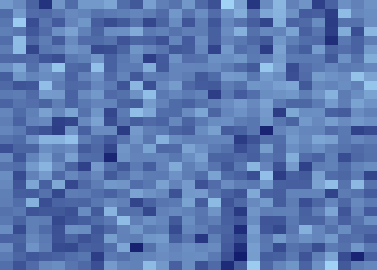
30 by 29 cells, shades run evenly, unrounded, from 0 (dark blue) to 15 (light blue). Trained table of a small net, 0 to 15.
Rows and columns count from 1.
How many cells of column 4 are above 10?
7
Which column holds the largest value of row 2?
27
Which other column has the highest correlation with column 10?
15
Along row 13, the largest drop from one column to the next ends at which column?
22
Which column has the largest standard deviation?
26
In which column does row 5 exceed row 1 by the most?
4
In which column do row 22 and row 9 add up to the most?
28
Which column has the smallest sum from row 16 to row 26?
19
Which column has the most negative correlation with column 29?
17
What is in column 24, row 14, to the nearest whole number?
10
